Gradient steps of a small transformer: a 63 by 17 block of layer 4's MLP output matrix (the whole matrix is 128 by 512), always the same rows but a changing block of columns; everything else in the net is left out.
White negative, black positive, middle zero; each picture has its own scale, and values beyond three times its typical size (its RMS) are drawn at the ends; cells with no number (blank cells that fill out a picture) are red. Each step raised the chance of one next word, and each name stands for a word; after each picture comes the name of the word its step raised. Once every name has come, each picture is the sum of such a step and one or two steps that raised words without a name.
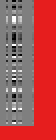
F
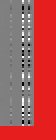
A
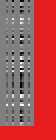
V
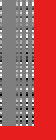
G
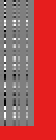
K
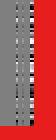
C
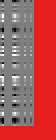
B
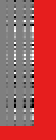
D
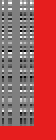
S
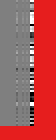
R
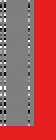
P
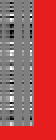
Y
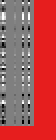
B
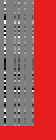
S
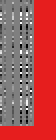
Y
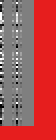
D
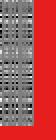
Y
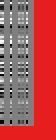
C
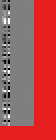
F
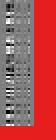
P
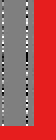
G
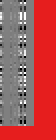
B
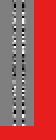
P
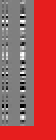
D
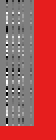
B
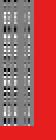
B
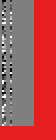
V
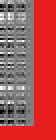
P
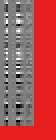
D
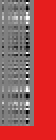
F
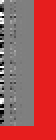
Y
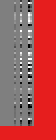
D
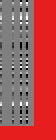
V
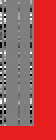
Y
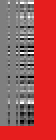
S
